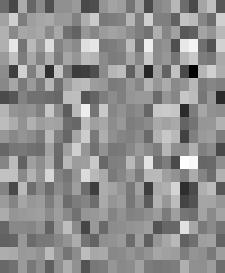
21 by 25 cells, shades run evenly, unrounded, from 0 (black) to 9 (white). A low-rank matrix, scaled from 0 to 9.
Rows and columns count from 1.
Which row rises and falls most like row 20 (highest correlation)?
14
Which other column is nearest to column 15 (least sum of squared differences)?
4
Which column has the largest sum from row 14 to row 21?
20
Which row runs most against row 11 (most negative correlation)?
18
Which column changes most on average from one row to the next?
21
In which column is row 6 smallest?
22
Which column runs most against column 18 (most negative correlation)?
8
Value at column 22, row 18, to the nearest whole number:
6
